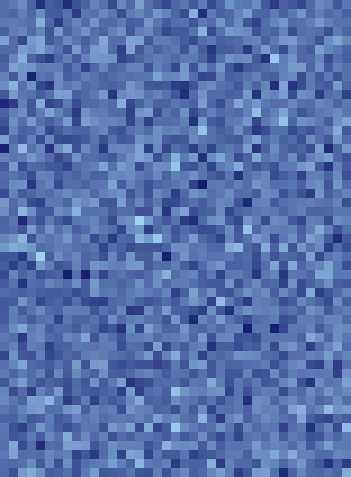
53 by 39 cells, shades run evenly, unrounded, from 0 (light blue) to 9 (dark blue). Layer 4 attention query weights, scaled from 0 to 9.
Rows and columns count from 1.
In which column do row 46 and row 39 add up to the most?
24
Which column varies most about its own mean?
3
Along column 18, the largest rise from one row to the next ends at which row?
28
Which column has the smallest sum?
16
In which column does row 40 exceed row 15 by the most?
23
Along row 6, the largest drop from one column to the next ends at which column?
15
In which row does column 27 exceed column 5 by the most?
29
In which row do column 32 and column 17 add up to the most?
53
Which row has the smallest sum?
46
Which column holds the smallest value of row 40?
20
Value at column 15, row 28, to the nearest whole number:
7
